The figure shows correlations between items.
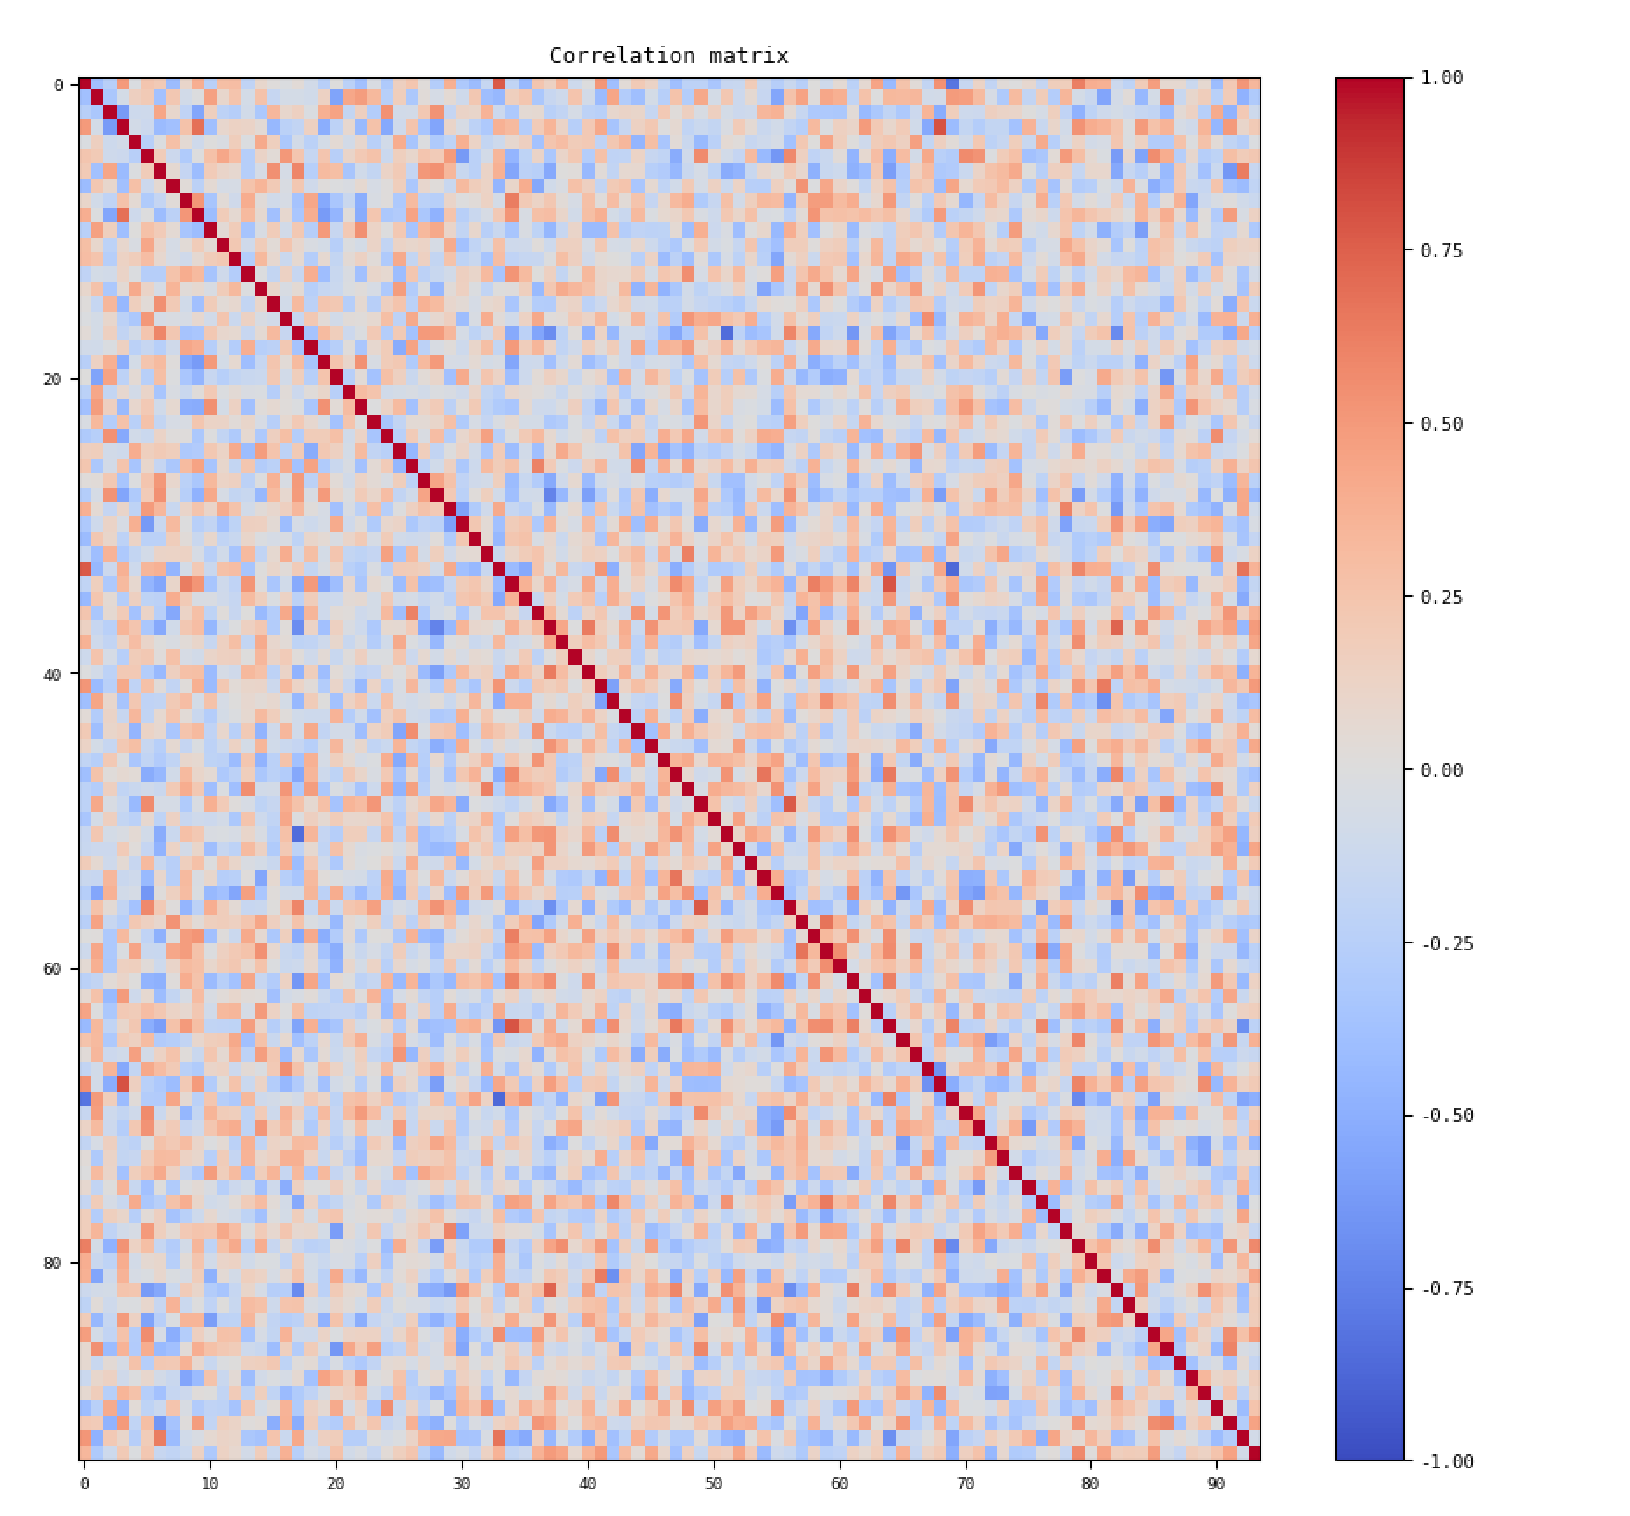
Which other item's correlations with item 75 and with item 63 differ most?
71
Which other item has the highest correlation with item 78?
29
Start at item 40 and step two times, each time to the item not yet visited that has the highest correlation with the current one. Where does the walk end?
82
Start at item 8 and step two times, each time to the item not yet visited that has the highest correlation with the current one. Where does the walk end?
64
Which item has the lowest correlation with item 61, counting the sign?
17
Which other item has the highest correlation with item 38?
79
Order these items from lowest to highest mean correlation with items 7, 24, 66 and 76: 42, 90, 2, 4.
2, 90, 4, 42
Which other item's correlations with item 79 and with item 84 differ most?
55
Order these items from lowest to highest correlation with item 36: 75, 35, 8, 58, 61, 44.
35, 75, 8, 58, 61, 44
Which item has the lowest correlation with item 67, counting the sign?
68
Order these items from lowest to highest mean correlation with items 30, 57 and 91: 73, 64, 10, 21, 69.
10, 73, 21, 69, 64
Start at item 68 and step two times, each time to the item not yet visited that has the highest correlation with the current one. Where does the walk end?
9
